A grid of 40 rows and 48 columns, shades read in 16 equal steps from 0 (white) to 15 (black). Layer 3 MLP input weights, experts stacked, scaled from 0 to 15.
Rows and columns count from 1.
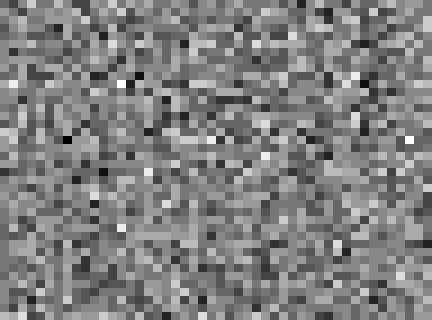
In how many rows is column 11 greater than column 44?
20
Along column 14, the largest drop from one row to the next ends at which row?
11
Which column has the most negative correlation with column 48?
28
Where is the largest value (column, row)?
8, 18
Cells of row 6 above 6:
22
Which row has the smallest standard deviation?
19
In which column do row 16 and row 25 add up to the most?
36
